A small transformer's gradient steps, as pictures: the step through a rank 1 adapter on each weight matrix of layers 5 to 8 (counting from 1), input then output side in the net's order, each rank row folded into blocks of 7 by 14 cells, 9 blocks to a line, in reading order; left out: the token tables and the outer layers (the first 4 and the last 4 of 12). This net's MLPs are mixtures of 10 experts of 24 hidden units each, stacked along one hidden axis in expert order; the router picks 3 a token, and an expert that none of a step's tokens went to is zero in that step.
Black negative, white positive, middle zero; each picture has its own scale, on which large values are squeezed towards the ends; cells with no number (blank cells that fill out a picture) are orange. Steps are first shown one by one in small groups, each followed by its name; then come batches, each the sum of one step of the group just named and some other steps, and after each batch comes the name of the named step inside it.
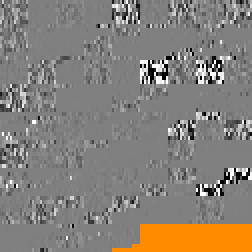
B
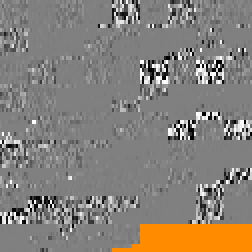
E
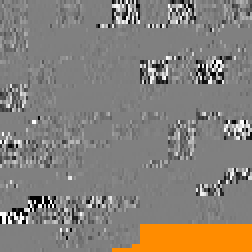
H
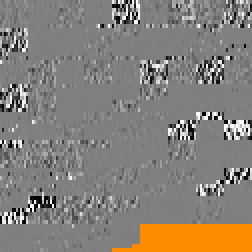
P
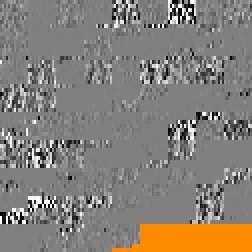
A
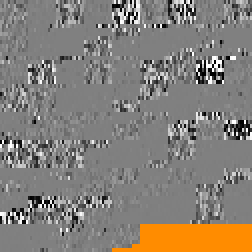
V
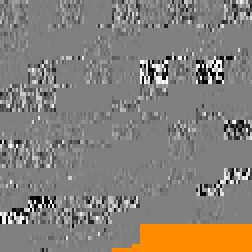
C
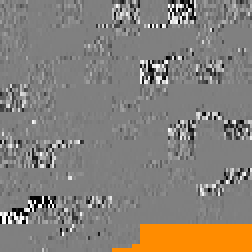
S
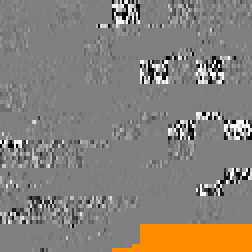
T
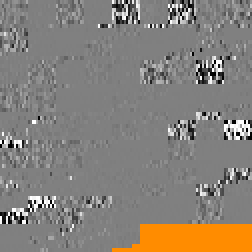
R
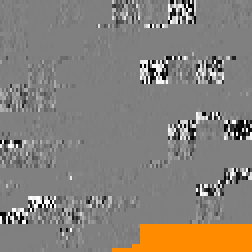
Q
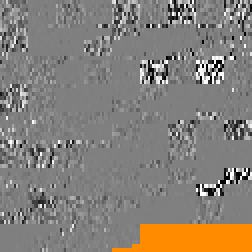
B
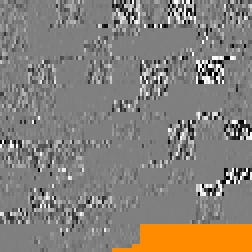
V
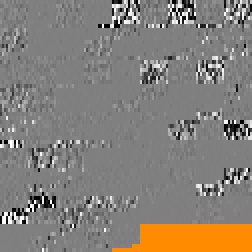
S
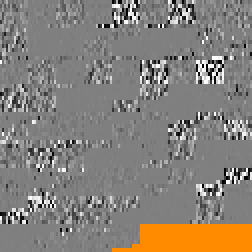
A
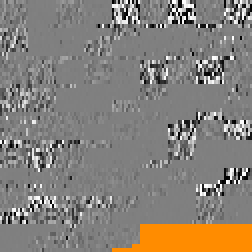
H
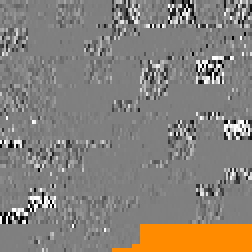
R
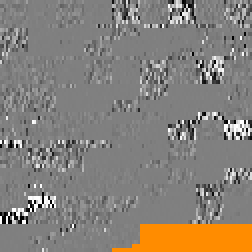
R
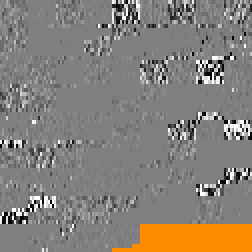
R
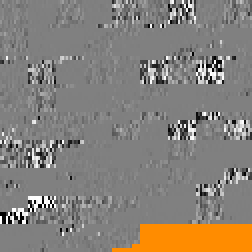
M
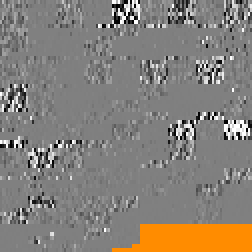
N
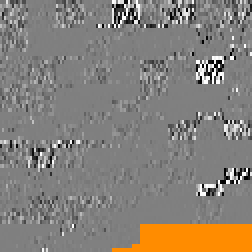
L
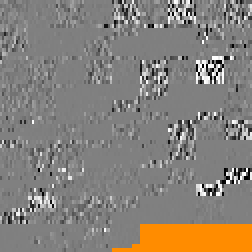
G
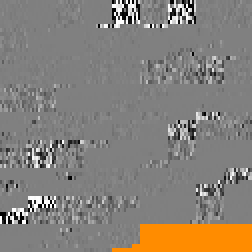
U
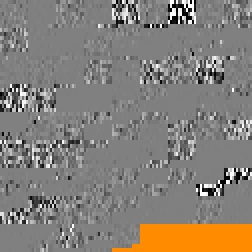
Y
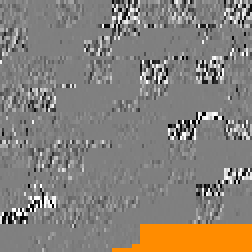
G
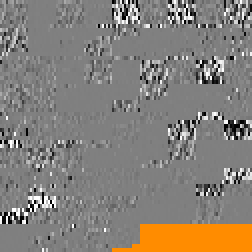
U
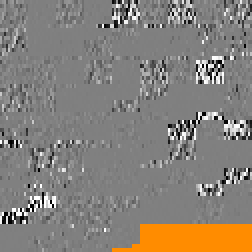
G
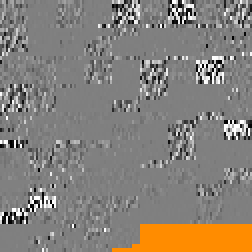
N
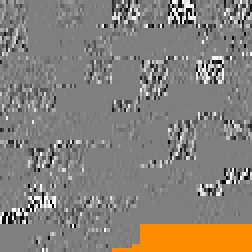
G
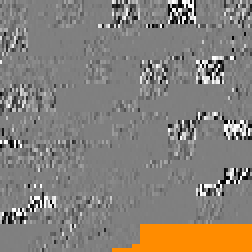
Y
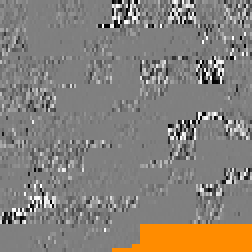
G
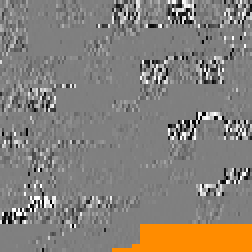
L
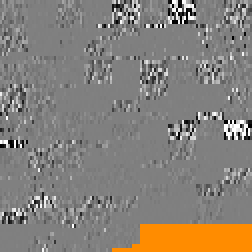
N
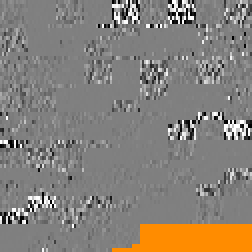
U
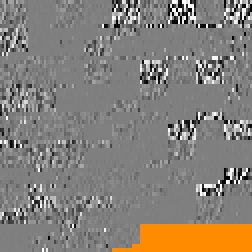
Y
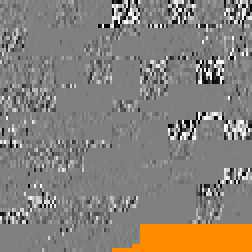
M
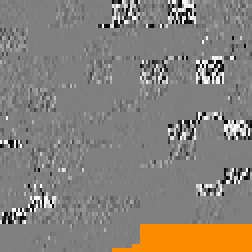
G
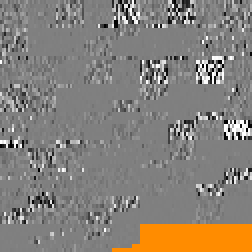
N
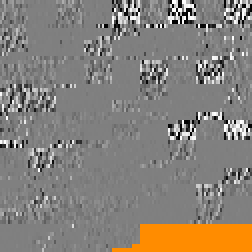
N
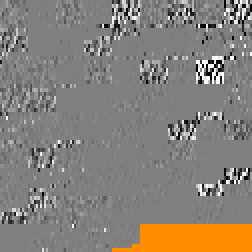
L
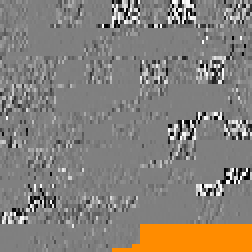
G
